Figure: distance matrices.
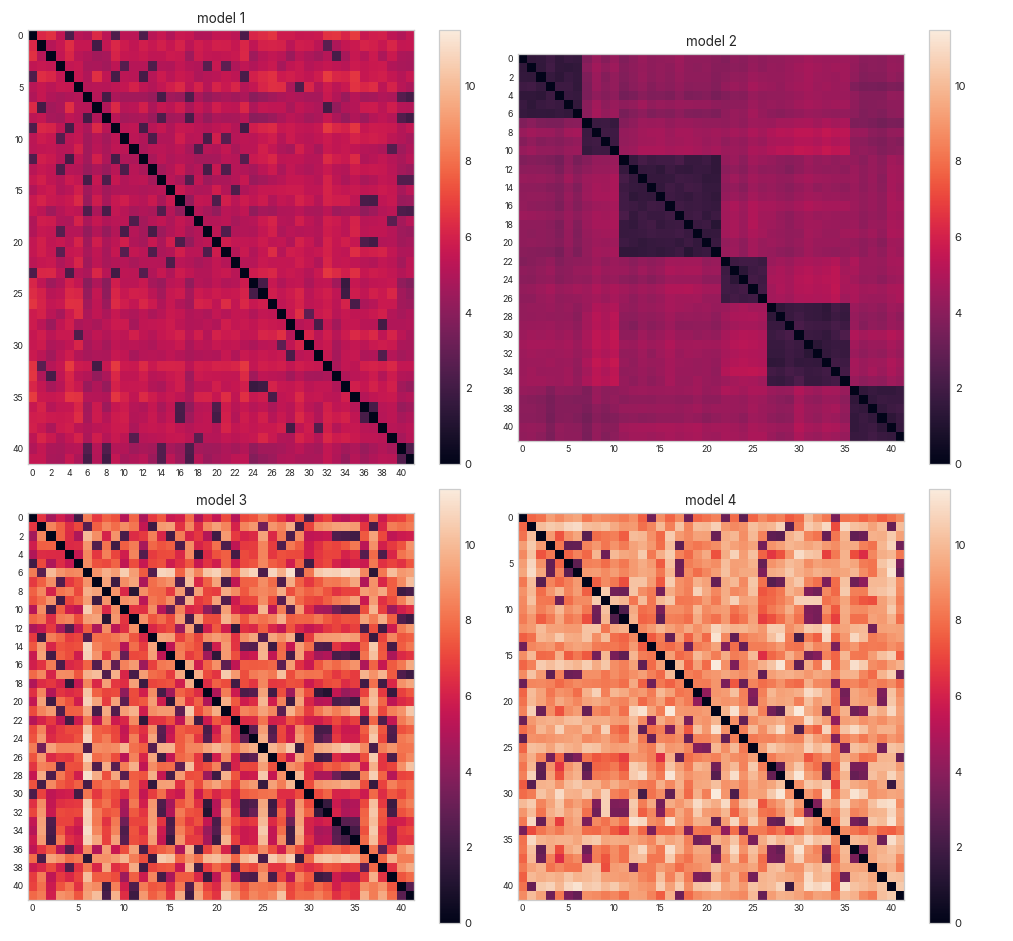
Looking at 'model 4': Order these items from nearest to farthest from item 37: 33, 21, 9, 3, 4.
33, 21, 4, 9, 3
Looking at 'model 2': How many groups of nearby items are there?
6
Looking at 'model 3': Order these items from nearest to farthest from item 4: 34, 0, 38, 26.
38, 0, 34, 26
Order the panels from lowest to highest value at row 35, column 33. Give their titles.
model 2, model 3, model 1, model 4
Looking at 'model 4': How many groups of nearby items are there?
9
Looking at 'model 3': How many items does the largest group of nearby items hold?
8
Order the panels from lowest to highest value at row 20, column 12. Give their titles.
model 2, model 1, model 3, model 4
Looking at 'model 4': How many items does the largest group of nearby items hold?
8
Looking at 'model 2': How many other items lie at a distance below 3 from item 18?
10
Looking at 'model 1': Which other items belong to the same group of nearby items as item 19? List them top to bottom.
3, 10, 13, 21
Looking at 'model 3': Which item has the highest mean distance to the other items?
6
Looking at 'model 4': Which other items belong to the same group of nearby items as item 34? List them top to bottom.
0, 14, 18, 22, 24
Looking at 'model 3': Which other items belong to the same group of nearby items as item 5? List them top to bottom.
0, 30
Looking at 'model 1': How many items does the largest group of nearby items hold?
6
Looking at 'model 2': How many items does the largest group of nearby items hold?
11
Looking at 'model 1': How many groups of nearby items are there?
13
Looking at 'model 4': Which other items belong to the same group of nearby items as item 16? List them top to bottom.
13, 23, 30
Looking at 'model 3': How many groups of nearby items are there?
7
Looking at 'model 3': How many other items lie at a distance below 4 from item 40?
4
